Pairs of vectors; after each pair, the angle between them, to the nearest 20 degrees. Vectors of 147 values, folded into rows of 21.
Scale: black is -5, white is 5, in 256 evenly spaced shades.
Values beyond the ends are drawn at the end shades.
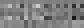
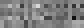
20 degrees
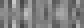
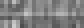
40 degrees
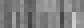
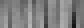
120 degrees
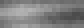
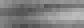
160 degrees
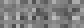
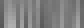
80 degrees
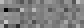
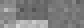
120 degrees
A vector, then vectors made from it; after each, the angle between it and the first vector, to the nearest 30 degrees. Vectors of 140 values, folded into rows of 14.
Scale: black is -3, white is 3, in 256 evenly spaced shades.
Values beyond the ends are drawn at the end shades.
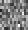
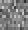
30 degrees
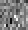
60 degrees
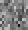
120 degrees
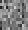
120 degrees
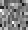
120 degrees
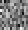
150 degrees
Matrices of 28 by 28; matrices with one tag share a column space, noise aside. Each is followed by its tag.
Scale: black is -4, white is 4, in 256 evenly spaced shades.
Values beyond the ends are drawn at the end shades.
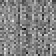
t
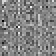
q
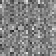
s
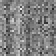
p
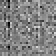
q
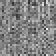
t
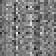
q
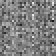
q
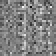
q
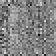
t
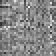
q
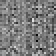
p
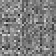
p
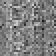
q
